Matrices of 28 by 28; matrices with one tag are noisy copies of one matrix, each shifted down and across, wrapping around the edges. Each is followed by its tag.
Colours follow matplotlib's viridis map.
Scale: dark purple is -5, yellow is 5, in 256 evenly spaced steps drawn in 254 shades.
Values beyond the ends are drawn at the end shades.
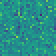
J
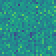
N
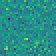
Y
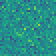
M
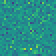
Y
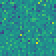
N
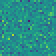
Y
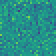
N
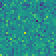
N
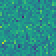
N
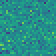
M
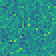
J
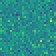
M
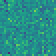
J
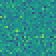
Y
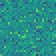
M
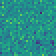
N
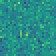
J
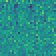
N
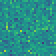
J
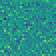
M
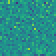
Y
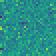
M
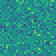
M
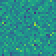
M
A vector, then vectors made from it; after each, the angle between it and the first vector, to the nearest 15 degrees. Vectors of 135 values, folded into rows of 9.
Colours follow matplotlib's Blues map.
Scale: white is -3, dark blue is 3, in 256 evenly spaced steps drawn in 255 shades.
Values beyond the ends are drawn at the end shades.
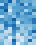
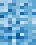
135 degrees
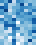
15 degrees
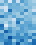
150 degrees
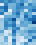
30 degrees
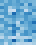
45 degrees
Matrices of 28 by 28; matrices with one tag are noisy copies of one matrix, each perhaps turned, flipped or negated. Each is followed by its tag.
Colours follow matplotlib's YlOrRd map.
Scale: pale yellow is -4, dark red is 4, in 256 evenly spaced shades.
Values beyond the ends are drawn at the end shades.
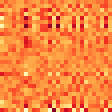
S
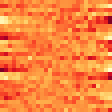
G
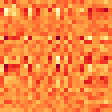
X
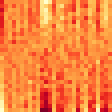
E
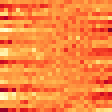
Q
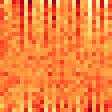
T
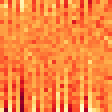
T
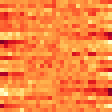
G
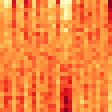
E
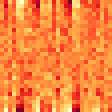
G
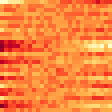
E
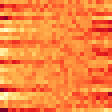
Q
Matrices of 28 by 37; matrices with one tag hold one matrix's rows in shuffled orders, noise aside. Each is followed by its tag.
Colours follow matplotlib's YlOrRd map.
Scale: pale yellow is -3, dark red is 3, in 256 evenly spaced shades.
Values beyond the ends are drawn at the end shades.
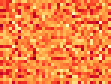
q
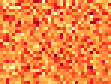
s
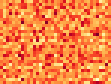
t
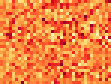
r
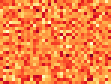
s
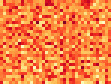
t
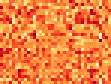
q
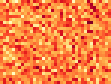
s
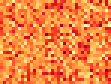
r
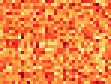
t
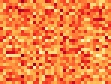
t
